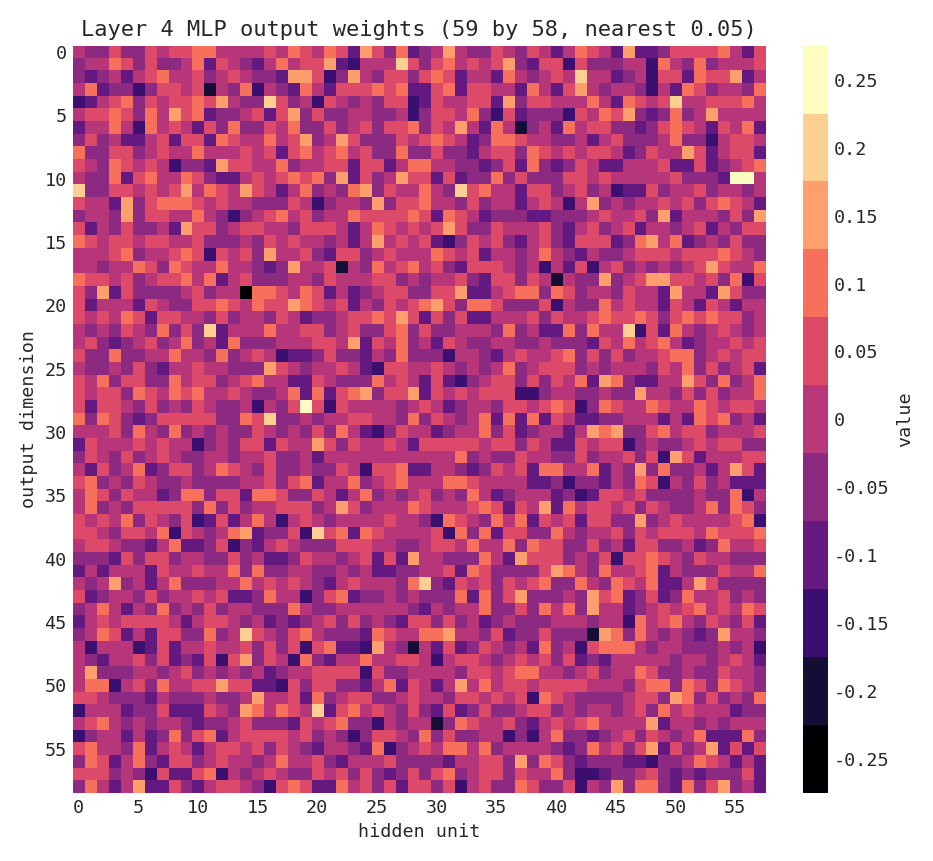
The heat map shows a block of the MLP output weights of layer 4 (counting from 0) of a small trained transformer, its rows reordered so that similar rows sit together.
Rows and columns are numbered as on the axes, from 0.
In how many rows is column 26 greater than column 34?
19
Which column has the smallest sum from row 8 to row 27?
37
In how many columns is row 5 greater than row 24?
22
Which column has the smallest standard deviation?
26
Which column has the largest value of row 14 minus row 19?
14
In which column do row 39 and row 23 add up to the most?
23
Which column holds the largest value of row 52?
20
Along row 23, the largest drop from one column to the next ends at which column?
24
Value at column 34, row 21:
-0.1
